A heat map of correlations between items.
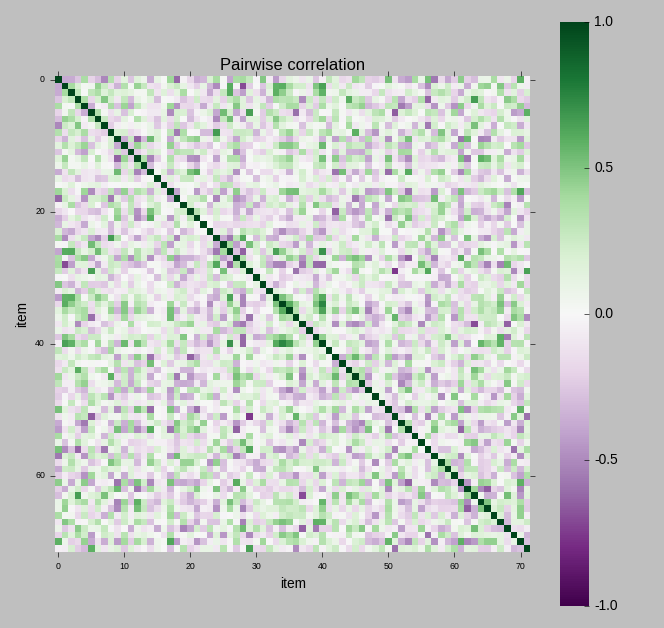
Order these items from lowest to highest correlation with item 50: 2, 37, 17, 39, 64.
2, 37, 39, 64, 17
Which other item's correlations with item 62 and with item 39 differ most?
28
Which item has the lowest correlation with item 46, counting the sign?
52
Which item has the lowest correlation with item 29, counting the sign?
51
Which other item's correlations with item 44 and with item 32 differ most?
3
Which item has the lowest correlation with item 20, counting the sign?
42
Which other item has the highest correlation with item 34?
40
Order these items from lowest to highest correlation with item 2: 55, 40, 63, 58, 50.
50, 55, 63, 58, 40
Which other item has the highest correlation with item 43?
14
